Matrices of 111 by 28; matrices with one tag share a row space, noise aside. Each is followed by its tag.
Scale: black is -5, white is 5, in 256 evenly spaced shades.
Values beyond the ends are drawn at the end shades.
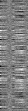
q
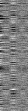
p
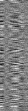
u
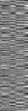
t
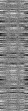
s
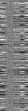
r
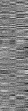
t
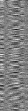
u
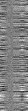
r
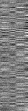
t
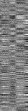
t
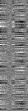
q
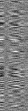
u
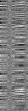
q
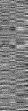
t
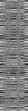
s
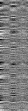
p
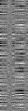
q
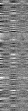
p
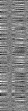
q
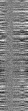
r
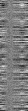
r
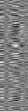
u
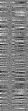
q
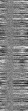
r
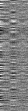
p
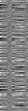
q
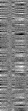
q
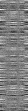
s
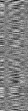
u
